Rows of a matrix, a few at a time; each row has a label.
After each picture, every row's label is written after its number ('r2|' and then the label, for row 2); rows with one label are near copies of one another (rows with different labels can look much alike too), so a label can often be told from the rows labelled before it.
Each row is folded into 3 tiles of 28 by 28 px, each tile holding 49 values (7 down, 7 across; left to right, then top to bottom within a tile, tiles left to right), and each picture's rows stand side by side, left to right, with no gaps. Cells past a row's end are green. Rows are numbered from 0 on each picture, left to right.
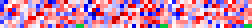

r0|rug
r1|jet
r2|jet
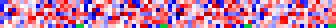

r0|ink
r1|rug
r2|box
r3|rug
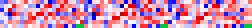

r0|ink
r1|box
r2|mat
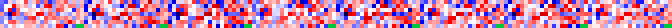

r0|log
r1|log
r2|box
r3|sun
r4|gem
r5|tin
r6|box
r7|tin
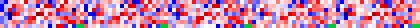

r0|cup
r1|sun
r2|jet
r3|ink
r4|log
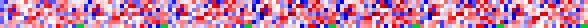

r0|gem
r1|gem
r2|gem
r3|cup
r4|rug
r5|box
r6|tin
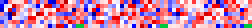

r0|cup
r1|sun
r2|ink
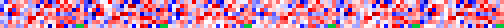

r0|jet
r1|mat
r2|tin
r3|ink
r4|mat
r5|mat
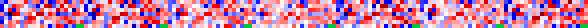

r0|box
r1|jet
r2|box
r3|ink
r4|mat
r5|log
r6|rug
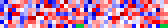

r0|rug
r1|gem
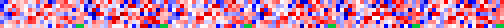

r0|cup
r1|jet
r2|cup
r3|sun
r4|gem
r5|mat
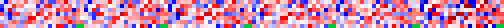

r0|jet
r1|jet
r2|cup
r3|tin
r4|gem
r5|rug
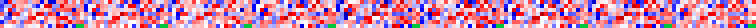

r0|mat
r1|tin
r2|mat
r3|rug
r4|cup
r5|sun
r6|tin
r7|rug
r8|box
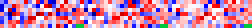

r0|tin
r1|ink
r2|ink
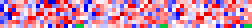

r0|sun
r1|rug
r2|cup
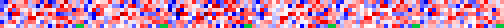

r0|mat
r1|cup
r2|gem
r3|jet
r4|rug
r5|mat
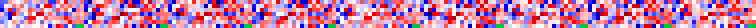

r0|cup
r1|rug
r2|ink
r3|tin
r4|gem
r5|jet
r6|jet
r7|cup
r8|mat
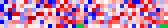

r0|jet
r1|sun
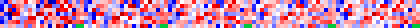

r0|sun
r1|rug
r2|mat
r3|rug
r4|cup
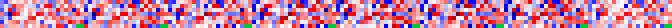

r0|box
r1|box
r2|rug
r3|rug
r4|mat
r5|rug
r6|gem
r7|box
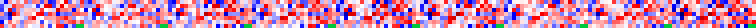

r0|box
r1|gem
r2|mat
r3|cup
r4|gem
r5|jet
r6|log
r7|ink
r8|gem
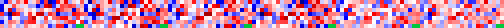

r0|ink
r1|jet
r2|cup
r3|ink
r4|rug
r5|log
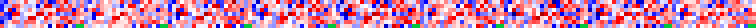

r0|sun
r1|log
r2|log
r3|jet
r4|jet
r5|box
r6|ink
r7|tin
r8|gem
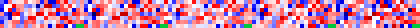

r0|sun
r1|box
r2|jet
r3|jet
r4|rug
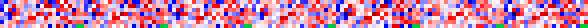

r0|sun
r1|mat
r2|jet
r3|cup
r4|cup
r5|ink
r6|box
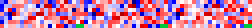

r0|box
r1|ink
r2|box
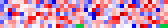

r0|tin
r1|cup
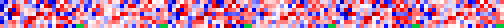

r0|tin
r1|mat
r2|rug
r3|ink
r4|jet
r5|sun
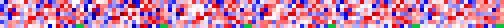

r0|jet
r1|cup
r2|box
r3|box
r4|jet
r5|cup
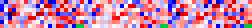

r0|box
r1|mat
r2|mat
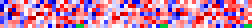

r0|tin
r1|mat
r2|ink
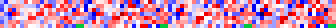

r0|box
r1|rug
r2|tin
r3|jet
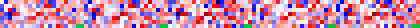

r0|log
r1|rug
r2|ink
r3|rug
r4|tin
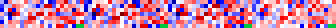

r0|box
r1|cup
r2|gem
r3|jet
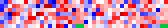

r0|mat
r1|mat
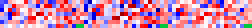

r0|cup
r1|rug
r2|tin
